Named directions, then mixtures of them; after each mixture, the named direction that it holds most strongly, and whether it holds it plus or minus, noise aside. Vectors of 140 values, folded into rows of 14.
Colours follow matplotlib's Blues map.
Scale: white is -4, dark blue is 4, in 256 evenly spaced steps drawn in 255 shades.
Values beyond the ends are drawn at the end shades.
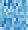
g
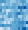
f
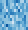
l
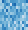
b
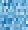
g, plus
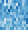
g, minus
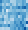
f, plus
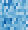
g, plus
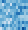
f, plus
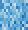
b, minus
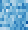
b, minus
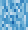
l, minus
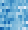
f, minus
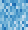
b, plus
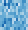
g, plus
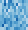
g, plus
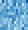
b, plus
